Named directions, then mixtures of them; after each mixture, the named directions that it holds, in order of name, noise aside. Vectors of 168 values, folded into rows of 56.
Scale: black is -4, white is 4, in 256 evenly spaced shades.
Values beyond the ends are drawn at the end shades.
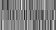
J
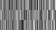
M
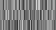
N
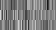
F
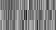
F, J, M.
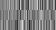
J, M, N.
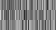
F, J, M.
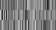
F.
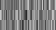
F, M.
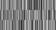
F, M.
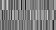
F, J, M.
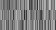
J, M.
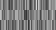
F, M, N.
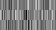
F, M, N.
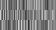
F, N.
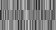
F, N.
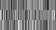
F.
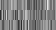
F.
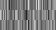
F, M, N.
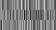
J, N.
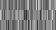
F, M, N.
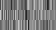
F.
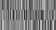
J.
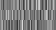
N.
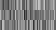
F, J, N.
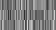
F, J.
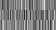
J.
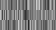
F, N.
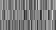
M, N.
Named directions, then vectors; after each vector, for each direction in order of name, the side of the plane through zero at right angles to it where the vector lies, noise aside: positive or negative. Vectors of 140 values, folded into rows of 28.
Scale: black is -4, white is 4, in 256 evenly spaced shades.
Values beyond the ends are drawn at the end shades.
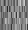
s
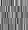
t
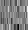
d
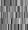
positive, positive, positive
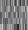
positive, negative, negative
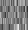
negative, positive, positive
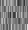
negative, negative, negative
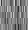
positive, negative, positive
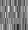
positive, negative, negative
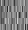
positive, positive, negative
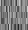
positive, positive, positive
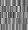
negative, negative, negative
